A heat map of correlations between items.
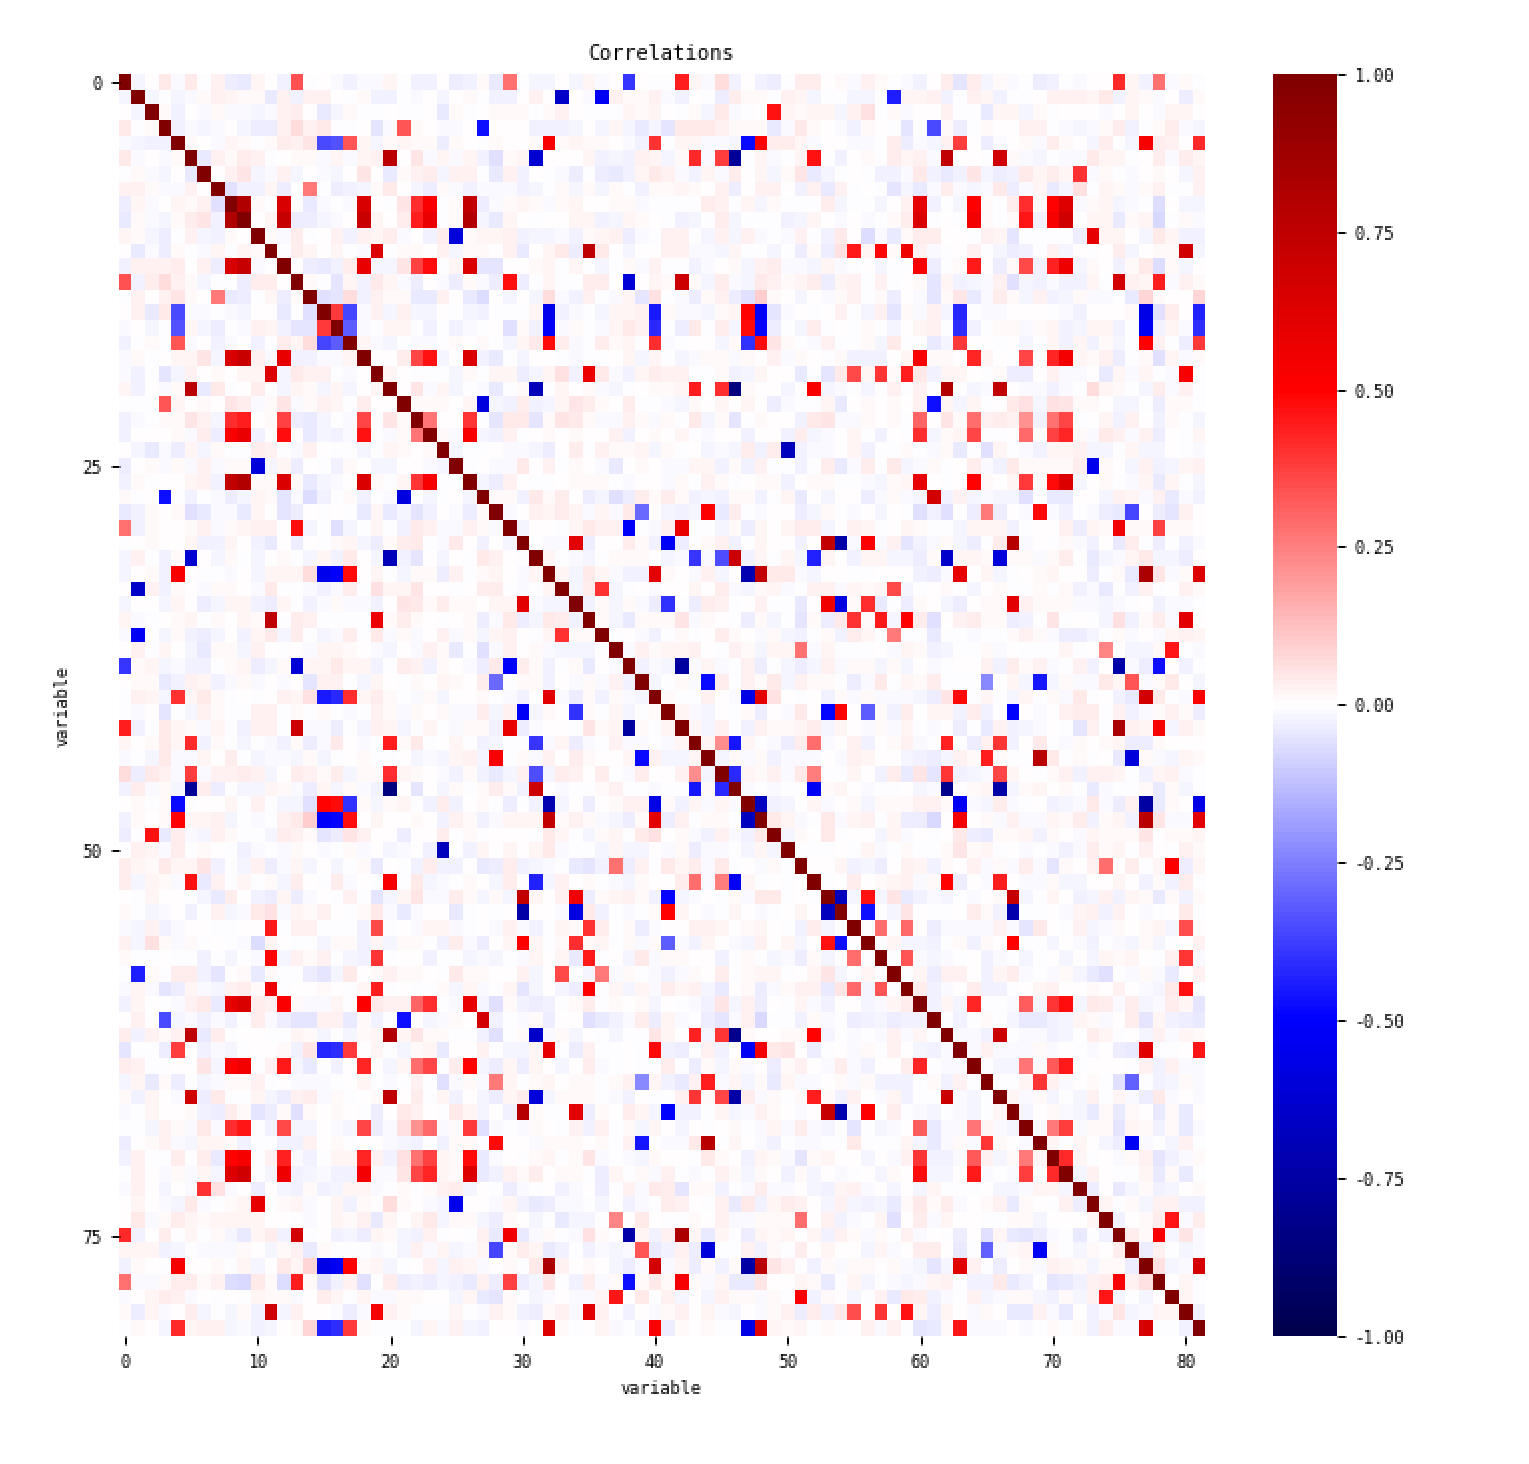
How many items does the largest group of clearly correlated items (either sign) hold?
12
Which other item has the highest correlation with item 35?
11
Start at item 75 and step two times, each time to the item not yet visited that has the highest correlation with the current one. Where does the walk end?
13
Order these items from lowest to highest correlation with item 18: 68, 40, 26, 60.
40, 68, 60, 26
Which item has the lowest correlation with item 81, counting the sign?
47
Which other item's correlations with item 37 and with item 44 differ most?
69
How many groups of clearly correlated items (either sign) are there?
15
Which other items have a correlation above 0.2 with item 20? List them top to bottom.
5, 43, 45, 52, 62, 66
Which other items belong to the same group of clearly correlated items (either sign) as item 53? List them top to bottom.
30, 34, 41, 54, 56, 67
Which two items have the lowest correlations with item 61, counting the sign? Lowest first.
21, 3
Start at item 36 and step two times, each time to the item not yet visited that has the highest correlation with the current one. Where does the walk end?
58
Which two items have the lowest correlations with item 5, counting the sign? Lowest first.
46, 31
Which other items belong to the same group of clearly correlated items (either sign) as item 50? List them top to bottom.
24
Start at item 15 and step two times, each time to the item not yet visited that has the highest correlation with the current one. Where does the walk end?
16
